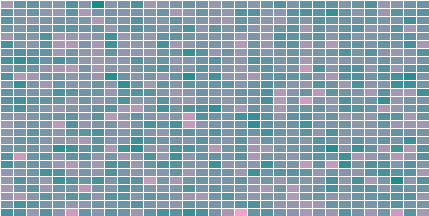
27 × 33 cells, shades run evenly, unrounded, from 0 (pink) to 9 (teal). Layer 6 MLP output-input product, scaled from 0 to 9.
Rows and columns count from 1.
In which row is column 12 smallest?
23
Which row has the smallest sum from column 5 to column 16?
6
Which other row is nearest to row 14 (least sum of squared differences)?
7
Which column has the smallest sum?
24
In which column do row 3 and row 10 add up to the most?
32
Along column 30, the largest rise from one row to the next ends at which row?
15
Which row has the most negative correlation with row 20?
11
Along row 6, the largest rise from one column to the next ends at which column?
9
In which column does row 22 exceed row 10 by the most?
20
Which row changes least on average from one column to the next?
26
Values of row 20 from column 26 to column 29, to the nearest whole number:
5 7 3 4
